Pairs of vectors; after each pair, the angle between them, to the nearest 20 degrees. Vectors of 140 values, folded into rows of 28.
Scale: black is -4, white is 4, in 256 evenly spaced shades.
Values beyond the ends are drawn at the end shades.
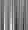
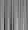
160 degrees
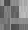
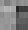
100 degrees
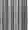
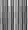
20 degrees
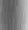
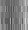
40 degrees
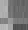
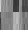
80 degrees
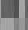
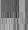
20 degrees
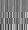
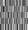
40 degrees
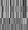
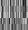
20 degrees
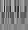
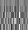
60 degrees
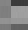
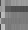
120 degrees
